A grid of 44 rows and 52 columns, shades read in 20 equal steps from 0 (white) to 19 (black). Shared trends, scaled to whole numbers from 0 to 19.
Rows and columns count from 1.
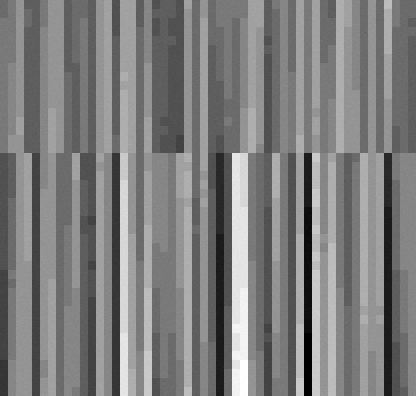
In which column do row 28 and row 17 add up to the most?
28
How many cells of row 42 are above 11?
13
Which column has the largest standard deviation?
49
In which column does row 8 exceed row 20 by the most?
30
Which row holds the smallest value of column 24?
44
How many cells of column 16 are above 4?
17
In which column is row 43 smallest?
31
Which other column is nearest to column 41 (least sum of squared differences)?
6
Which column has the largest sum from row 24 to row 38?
39
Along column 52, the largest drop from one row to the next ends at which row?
18
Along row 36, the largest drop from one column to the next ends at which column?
40
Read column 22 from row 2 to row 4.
12 13 13
